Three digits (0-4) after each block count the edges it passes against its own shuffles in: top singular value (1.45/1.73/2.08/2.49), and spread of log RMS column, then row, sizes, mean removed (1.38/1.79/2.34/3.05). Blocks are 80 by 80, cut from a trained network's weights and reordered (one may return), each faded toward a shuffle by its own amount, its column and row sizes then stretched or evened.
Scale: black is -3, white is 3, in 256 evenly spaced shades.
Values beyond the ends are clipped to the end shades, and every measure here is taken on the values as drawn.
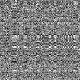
4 1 2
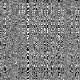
4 4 1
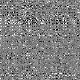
3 2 4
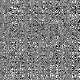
2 4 2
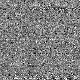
1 0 2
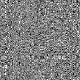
2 2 0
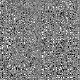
2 4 2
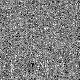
0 0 1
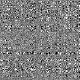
0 3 4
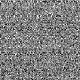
3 0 2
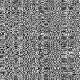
4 0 3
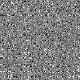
1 1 3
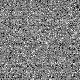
1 0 0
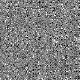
1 3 1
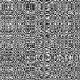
4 3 3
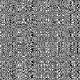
3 3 3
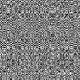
4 2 3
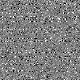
1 1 4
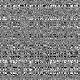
4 2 4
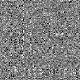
2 2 1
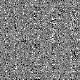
1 3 1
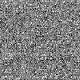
2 1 0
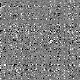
0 3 4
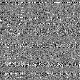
1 0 4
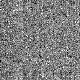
1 0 0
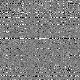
3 2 4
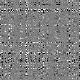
2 4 4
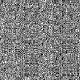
2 1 1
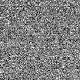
2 0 0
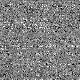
0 0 3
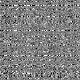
1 0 4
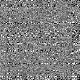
2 2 4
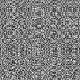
4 0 2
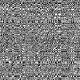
4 2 3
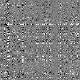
3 4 3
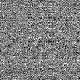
3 1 0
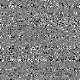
1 2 4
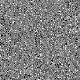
1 3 0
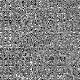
2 3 1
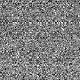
3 1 2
